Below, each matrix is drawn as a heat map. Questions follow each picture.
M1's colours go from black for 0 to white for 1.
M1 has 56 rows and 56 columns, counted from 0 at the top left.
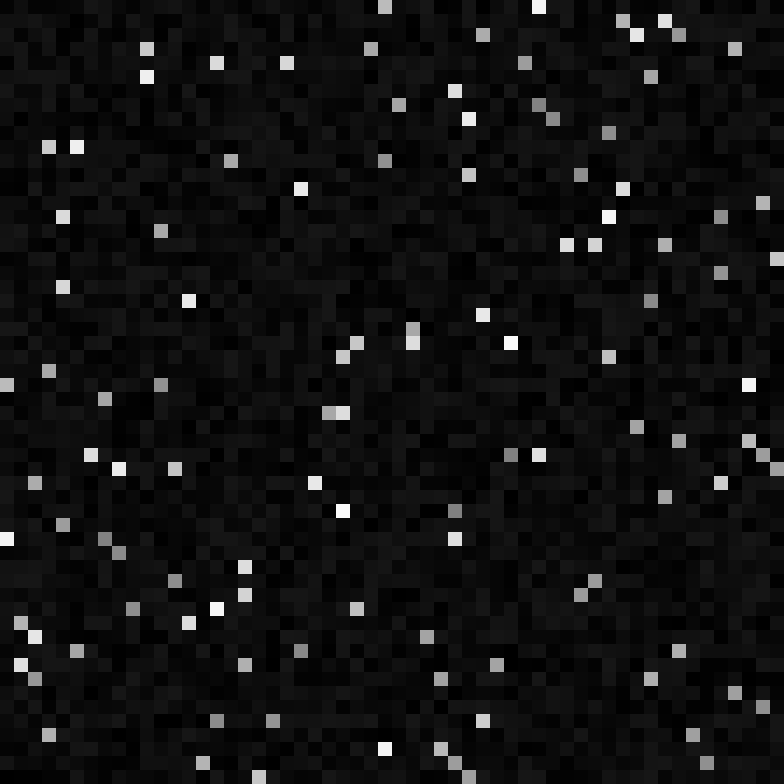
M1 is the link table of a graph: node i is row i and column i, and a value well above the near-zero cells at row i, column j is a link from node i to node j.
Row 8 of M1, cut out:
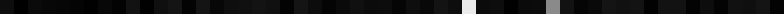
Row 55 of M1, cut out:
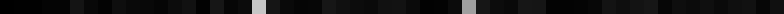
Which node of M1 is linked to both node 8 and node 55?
node 33
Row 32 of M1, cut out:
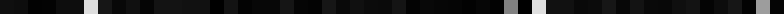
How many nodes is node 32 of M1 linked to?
4
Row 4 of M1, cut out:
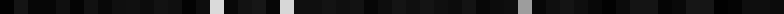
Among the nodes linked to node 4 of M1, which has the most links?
node 15
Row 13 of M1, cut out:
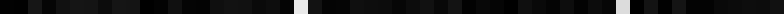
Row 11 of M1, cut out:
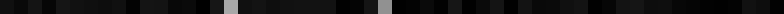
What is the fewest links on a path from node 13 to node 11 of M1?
7
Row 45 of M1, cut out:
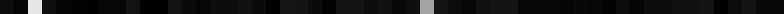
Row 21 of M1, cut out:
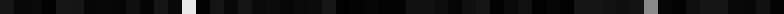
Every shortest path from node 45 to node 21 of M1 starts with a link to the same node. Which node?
node 2
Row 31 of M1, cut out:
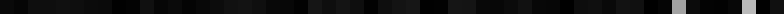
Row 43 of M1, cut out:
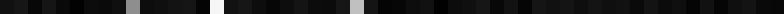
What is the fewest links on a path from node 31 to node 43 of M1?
6
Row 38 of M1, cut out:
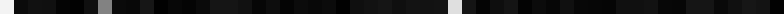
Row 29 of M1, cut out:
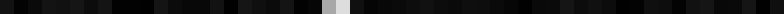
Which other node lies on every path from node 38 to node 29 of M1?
node 24
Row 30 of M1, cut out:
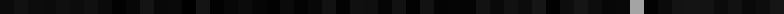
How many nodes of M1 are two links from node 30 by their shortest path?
1
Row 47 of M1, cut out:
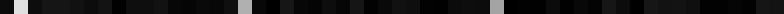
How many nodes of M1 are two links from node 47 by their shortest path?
3
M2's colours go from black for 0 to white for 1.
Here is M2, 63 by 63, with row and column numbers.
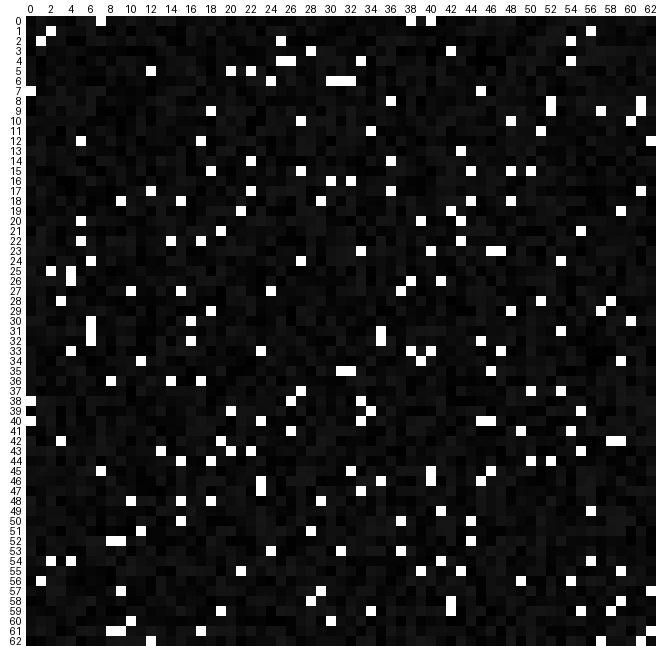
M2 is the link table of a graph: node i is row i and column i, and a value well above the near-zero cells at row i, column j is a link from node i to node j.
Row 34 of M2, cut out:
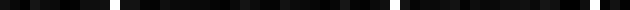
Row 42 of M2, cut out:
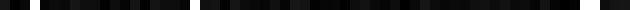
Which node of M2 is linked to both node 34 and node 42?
node 59
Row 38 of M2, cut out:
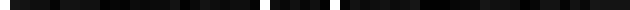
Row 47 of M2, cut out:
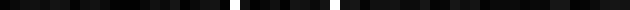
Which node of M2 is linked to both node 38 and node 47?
node 33
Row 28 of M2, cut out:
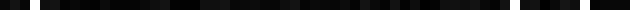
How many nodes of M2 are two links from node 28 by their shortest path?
3
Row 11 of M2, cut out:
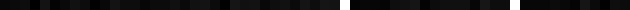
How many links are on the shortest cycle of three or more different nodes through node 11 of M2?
6
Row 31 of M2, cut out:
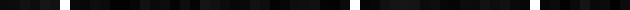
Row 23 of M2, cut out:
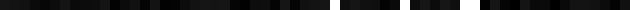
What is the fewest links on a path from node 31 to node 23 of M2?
3
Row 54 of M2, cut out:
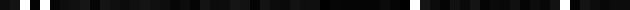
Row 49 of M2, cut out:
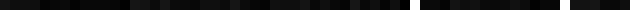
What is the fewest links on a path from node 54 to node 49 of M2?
2
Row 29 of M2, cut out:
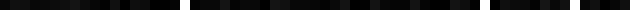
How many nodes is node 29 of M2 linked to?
3
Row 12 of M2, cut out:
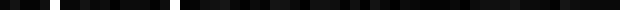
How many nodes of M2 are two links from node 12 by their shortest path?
5
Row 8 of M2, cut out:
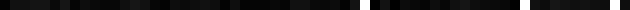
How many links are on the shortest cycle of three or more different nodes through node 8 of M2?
4
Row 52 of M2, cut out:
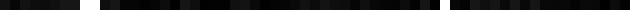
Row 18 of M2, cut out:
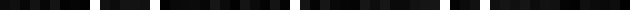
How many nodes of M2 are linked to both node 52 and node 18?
2
